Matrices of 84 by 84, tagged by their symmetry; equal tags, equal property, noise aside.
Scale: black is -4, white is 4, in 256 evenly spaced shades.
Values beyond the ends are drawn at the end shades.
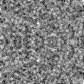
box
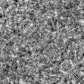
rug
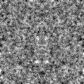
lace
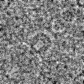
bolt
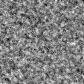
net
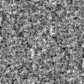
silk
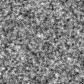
net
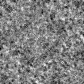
rug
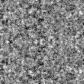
box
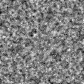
rug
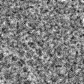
bolt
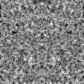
lace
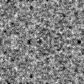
box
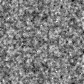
box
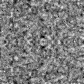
box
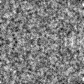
box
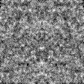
lace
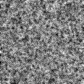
net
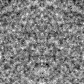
lace
